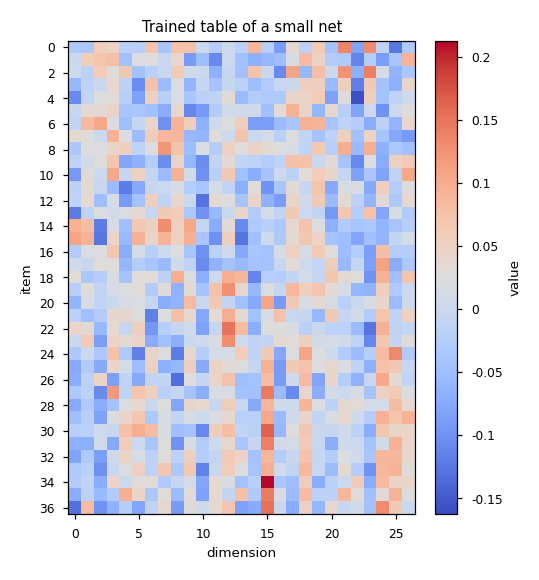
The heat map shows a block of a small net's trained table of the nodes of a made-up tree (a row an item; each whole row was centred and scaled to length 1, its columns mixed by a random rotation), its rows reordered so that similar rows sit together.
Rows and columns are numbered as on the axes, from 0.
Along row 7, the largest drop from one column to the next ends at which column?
9
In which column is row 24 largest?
25
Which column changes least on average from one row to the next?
11
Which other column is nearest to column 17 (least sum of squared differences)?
19
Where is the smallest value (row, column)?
4, 22
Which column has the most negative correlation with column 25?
8
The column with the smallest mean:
10
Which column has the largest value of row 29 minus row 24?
5
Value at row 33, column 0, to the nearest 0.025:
-0.025
